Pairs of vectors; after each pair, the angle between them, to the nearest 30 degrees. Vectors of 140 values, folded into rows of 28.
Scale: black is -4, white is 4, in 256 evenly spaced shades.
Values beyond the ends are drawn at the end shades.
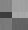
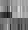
30 degrees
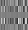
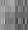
60 degrees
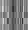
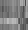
120 degrees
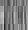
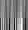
90 degrees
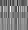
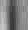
90 degrees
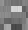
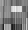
30 degrees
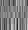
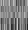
150 degrees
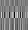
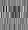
120 degrees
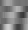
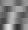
30 degrees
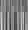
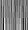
90 degrees
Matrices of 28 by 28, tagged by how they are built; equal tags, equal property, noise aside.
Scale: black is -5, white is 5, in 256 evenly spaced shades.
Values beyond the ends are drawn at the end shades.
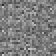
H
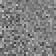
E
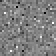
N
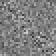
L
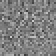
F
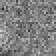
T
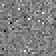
N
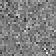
L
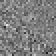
E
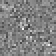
L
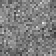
T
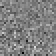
E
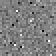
N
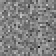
H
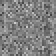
H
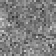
T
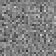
F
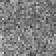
T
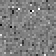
N
